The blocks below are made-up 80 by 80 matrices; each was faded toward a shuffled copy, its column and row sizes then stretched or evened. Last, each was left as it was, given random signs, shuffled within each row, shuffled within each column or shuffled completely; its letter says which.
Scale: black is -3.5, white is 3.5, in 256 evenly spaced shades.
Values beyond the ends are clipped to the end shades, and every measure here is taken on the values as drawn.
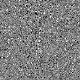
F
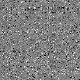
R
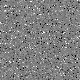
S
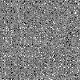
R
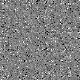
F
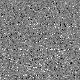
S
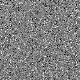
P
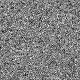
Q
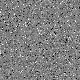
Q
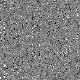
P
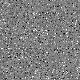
S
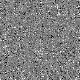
F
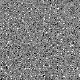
R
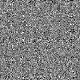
R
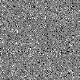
F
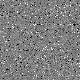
S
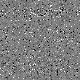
F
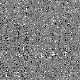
R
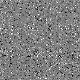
F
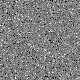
Q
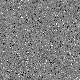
Q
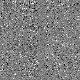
F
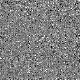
F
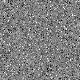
P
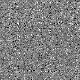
F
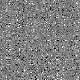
R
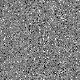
P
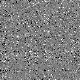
F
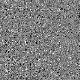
F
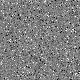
Q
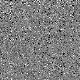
F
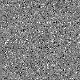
F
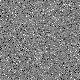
Q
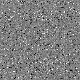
S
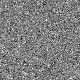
Q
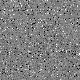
S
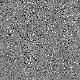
F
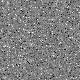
Q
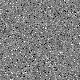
Q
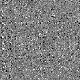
R
